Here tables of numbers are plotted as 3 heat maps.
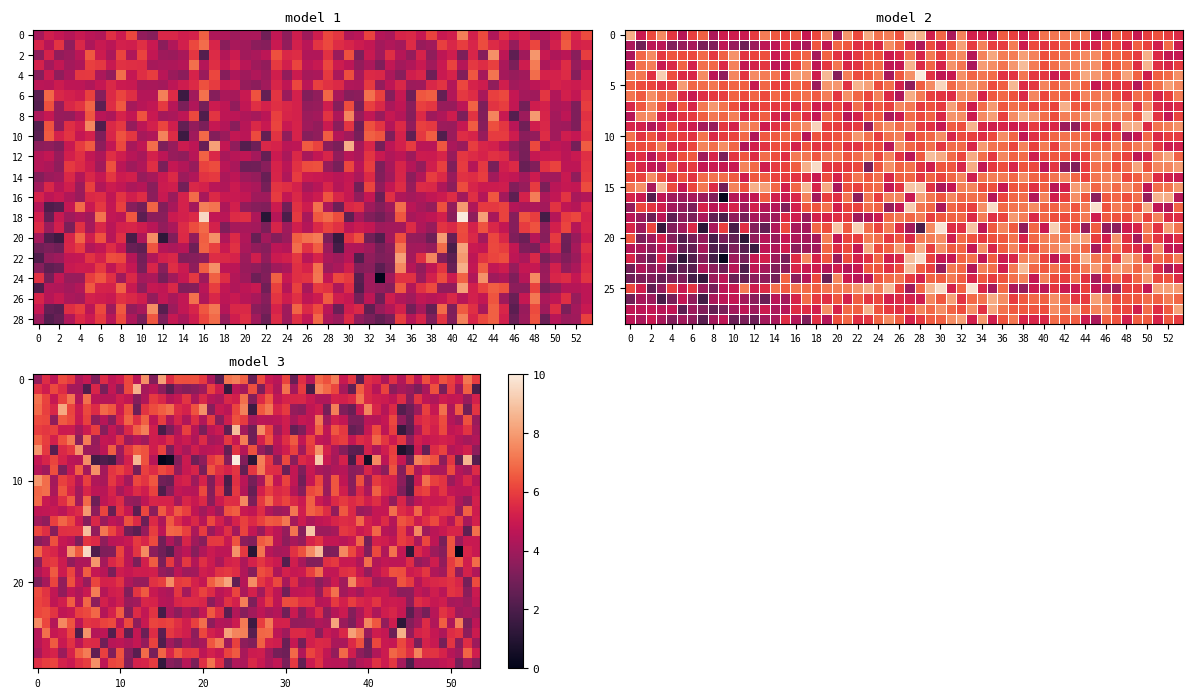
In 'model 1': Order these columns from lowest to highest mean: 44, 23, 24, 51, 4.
24, 51, 4, 23, 44
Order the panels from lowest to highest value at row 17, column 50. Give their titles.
model 1, model 3, model 2
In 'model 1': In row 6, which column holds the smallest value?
14
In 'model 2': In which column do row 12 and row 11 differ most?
9
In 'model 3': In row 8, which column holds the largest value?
24
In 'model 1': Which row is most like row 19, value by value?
1
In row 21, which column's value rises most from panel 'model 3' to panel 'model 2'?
30
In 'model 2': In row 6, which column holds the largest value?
27
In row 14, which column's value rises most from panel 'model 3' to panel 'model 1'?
13
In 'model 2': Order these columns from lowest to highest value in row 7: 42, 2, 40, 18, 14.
18, 14, 40, 2, 42
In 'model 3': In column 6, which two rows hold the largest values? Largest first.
17, 15
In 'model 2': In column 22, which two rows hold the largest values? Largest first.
19, 5
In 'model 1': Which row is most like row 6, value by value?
10
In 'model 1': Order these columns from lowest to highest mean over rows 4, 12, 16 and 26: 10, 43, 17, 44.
43, 10, 17, 44
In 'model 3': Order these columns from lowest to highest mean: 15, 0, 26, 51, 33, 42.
26, 15, 51, 42, 33, 0
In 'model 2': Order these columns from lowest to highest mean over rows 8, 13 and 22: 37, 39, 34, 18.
34, 37, 18, 39
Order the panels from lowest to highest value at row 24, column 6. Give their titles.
model 2, model 3, model 1
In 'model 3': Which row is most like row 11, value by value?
10
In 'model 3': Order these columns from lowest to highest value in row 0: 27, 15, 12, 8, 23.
12, 8, 27, 23, 15
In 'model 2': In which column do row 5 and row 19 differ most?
7
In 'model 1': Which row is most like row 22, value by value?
25
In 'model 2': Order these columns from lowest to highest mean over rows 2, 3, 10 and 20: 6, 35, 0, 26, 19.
6, 0, 26, 19, 35
